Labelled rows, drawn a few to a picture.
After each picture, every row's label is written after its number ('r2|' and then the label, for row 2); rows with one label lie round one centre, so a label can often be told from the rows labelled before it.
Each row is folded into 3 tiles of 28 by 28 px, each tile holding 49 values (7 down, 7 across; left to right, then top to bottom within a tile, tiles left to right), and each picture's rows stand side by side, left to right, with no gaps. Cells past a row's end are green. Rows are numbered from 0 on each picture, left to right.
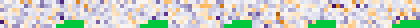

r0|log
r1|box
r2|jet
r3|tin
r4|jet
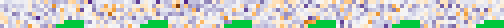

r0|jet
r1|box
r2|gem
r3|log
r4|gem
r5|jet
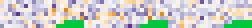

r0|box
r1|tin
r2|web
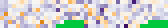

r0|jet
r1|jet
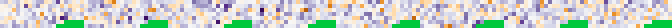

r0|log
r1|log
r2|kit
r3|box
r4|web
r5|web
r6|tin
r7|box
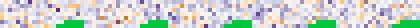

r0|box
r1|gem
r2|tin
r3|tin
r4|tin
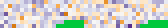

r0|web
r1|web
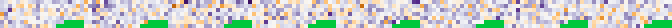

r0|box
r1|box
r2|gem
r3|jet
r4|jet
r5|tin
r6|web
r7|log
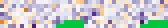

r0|web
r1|tin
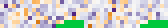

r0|tin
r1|tin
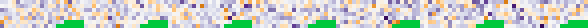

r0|web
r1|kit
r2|log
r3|jet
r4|box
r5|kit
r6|box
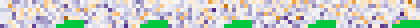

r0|web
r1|kit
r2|jet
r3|tin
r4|jet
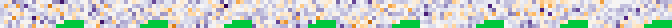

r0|log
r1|box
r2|kit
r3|tin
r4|gem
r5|tin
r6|tin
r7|kit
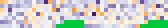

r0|box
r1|log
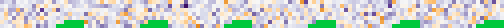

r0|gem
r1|jet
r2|web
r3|web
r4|box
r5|box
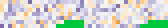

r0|box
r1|gem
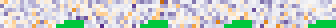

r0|kit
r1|log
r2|web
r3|web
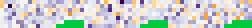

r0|box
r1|log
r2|tin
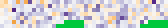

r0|kit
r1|web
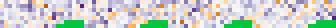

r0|tin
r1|box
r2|gem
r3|jet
